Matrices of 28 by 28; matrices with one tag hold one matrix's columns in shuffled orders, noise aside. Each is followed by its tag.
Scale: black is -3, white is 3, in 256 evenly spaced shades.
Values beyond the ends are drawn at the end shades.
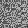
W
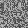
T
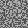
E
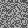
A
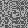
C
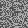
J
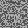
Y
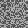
W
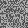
Y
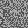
E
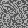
Y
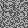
J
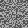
A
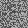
J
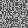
T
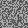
Y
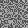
A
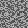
J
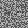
J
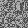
T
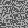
Y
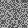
A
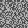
W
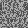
T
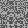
C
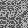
C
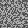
W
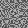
A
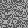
A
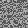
A
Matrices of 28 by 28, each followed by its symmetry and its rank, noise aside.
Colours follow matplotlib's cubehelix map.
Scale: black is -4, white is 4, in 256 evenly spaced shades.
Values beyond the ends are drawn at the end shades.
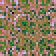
symmetric, rank six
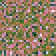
symmetric, rank four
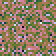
no symmetry, rank six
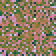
antisymmetric, rank six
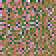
no symmetry, rank four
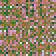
no symmetry, rank five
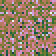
no symmetry, rank six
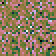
symmetric, rank four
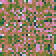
no symmetry, rank five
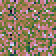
no symmetry, rank six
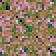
symmetric, rank five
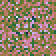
symmetric, rank four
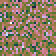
antisymmetric, rank six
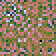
symmetric, rank six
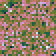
symmetric, rank five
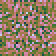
antisymmetric, rank six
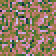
no symmetry, rank five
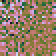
no symmetry, rank four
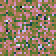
antisymmetric, rank six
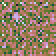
symmetric, rank five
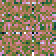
no symmetry, rank four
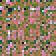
symmetric, rank six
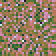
antisymmetric, rank six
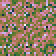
symmetric, rank six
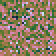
no symmetry, rank six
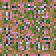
antisymmetric, rank four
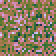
symmetric, rank five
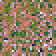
no symmetry, rank four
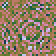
symmetric, rank six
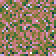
symmetric, rank five
